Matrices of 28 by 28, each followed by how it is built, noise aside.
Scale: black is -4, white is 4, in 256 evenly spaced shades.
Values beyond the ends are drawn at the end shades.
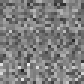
repeating columns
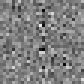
uneven columns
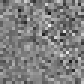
upper triangular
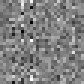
uneven columns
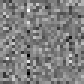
uneven columns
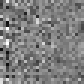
uneven columns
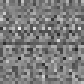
repeating columns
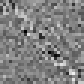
banded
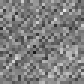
Hankel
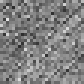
Hankel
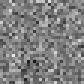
noise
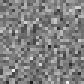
noise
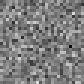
noise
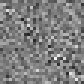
banded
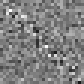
banded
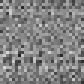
repeating columns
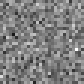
noise
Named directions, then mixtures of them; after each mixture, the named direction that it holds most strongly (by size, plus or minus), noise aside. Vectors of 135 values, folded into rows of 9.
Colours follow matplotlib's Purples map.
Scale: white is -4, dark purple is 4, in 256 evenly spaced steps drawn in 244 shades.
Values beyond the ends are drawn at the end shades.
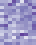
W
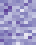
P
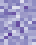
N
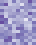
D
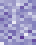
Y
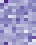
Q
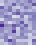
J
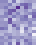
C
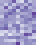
P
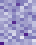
Y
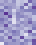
Y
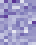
N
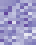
P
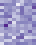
W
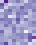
Q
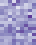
C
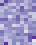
Q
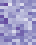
D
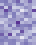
P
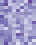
D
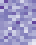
N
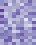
D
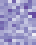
C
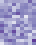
J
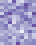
C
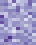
D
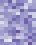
D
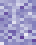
Y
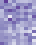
C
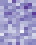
C
